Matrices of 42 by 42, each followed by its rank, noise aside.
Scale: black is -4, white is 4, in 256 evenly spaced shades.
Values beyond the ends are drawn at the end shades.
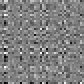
two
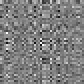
two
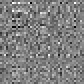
four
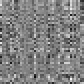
three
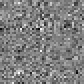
five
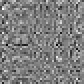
five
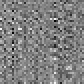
four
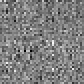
six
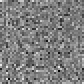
six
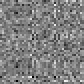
four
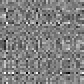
three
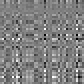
two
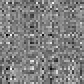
three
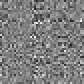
five
